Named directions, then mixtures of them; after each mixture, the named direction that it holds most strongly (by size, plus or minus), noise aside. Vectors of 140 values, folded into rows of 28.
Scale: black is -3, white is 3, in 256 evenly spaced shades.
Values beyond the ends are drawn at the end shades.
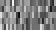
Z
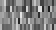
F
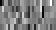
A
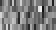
Z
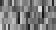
Z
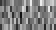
F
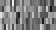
Z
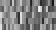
Z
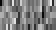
A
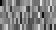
F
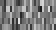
F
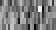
A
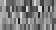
F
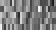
Z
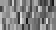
Z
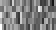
Z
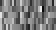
Z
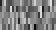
F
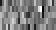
A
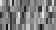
Z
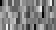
A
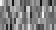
A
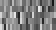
Z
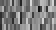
Z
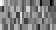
A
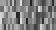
Z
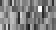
Z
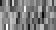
Z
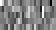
A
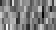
Z
